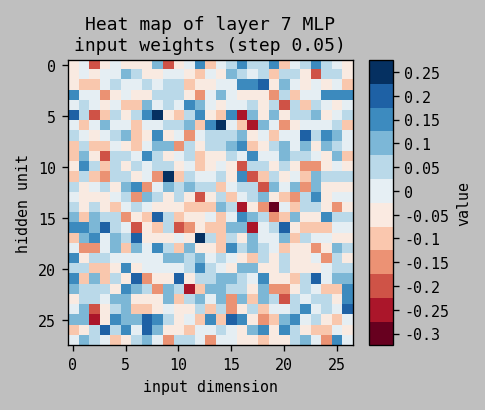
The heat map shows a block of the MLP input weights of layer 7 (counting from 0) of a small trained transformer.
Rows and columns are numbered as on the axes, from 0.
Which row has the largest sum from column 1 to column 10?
26
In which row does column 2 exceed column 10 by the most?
16
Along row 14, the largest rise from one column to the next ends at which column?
20
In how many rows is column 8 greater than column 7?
11
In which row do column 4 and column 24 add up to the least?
27
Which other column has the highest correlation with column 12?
19
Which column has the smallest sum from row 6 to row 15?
12
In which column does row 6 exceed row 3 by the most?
3
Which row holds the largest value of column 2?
17
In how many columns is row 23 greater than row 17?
12
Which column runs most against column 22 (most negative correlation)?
9
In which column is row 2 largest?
18
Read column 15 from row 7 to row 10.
0.05 0.1 0.05 -0.05
